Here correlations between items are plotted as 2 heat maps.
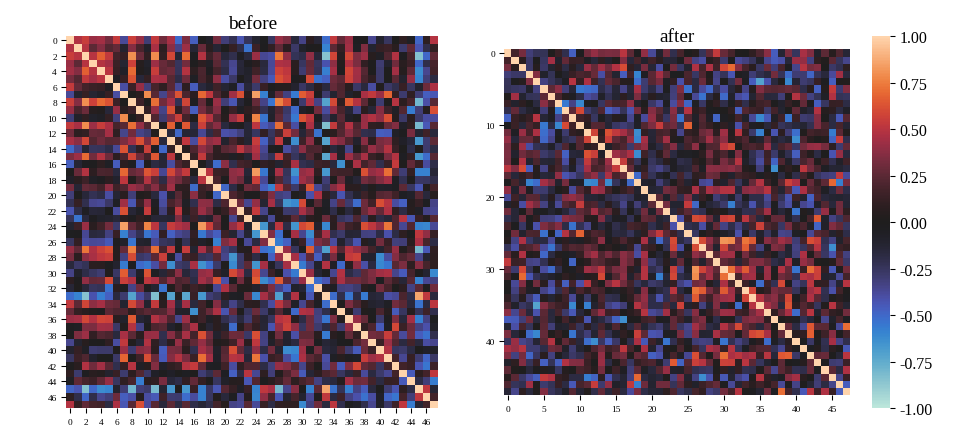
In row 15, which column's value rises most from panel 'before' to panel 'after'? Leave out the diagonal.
33
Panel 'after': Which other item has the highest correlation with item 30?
26
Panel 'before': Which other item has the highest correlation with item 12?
28
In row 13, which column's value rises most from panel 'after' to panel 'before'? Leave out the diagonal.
17
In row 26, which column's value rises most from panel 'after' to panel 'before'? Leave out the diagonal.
21
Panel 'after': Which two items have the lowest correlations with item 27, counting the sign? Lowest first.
45, 6
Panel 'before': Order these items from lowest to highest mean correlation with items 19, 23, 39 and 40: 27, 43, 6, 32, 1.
1, 6, 32, 43, 27
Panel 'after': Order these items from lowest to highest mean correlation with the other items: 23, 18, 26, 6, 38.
6, 18, 38, 23, 26
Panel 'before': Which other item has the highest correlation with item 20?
32
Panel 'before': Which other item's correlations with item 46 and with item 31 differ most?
24
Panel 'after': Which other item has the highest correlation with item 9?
4
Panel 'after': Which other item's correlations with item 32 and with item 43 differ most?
8
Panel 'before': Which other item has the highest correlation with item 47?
9
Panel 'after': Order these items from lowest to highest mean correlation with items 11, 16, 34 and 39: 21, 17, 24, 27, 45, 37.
21, 37, 45, 24, 27, 17
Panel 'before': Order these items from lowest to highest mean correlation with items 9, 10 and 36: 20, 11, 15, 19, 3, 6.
20, 6, 3, 19, 15, 11
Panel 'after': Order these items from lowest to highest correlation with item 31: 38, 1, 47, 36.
1, 47, 38, 36
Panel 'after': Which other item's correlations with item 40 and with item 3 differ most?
18
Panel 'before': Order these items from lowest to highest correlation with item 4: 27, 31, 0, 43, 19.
43, 19, 31, 0, 27
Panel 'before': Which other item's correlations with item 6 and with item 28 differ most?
37
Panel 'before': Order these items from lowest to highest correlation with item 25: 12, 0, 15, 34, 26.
15, 34, 0, 12, 26
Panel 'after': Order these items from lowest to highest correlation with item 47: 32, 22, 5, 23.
22, 23, 5, 32
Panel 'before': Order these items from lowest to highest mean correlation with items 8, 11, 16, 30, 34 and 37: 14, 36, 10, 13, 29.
29, 14, 10, 13, 36
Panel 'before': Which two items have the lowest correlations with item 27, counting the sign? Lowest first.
45, 33
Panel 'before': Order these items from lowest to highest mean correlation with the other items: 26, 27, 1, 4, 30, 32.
26, 32, 30, 1, 4, 27
